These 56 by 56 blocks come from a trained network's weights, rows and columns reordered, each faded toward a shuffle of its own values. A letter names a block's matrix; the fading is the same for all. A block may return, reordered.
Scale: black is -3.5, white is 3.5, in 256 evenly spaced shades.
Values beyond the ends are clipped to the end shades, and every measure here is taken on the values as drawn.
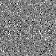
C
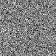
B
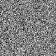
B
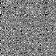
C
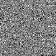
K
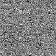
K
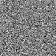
B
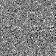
K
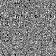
K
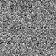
B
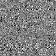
C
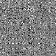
C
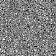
K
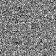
B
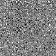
C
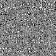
C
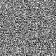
B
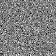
K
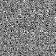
K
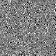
C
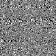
C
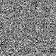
K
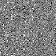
C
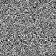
B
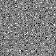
C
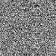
B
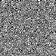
K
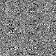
C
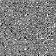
C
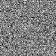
B
